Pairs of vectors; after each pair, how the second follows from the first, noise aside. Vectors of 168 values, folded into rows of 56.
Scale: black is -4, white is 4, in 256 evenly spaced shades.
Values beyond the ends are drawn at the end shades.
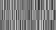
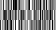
reversed, negated, scaled up.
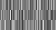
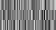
reversed.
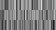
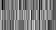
reversed.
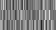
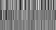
wrapped around, partly zeroed.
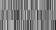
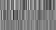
wrapped around, partly zeroed.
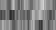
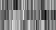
reversed.
